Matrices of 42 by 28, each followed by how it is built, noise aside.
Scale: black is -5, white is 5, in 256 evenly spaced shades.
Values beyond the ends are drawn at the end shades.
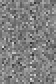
uneven columns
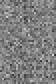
blocks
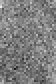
smooth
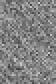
Toeplitz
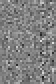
uneven columns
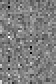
uneven columns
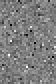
sparse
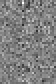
low rank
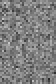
blocks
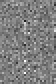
uneven columns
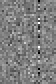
uneven columns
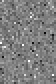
sparse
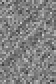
Hankel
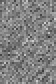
Hankel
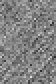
Hankel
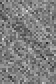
Toeplitz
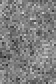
smooth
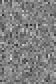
low rank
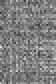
blocks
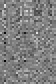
low rank
